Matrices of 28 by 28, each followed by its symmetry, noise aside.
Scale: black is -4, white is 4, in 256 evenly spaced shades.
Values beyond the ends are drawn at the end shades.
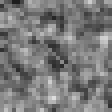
no symmetry.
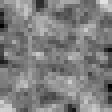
same after a half turn.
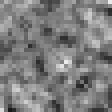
symmetric.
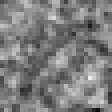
symmetric.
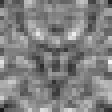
mirrored left to right.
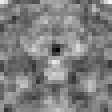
mirrored left to right.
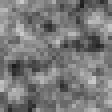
same after a half turn.
